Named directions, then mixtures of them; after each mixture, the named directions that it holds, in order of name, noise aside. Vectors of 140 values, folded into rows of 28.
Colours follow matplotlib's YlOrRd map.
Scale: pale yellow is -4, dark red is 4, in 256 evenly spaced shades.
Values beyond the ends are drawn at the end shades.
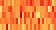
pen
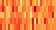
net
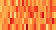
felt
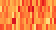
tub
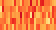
net, pen, tub.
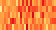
felt, pen, tub.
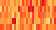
tub.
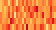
felt.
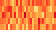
felt, net, pen.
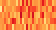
felt, pen, tub.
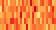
felt, net, pen.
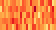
felt, net, pen.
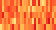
net, tub.
